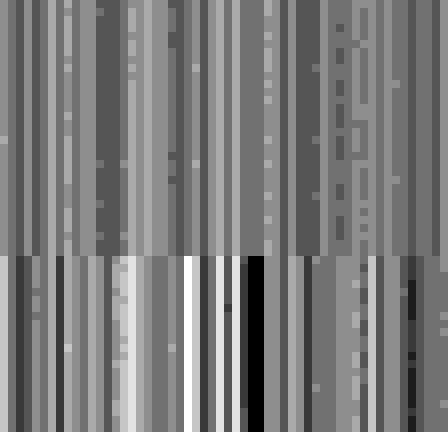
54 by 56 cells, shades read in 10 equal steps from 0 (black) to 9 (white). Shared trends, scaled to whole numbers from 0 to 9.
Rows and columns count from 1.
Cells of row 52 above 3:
40
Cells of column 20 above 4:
32
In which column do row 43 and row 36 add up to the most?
24
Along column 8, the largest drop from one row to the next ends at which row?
33
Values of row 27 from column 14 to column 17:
3 3 4 6
